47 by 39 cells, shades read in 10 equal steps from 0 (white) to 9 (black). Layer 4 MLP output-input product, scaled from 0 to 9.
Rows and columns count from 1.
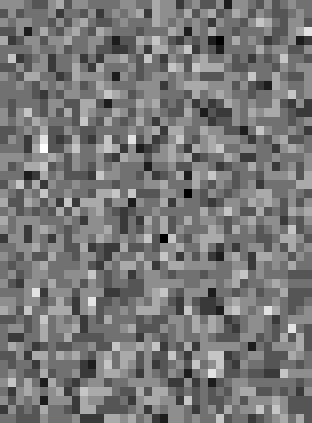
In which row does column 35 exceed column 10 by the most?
17
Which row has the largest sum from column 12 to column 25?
28
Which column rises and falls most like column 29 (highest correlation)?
35
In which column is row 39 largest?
32
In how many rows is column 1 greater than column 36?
18
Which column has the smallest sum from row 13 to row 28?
6
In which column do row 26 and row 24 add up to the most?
16
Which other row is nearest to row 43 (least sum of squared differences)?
34
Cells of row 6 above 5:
12
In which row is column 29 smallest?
24
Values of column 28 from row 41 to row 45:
2 3 6 5 6
